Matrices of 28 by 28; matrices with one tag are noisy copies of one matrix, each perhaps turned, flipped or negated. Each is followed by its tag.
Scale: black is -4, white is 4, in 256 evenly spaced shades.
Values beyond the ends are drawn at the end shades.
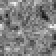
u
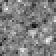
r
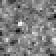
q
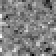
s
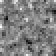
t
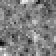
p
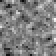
s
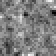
p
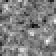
r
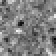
q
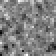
s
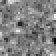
q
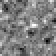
r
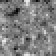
u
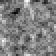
u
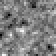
r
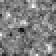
r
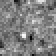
q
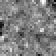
p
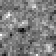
r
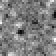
q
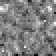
s
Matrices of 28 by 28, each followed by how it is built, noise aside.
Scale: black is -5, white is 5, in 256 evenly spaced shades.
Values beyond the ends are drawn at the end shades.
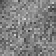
smooth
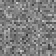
blocks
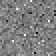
sparse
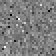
sparse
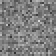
blocks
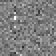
uneven columns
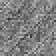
Hankel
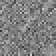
Hankel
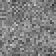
smooth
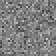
noise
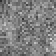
smooth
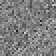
Hankel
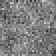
smooth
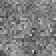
smooth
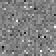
sparse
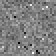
sparse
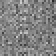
low rank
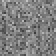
blocks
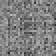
blocks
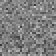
blocks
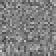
low rank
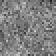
smooth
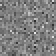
uneven columns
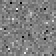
sparse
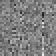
uneven columns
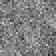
smooth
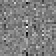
uneven columns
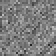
Hankel
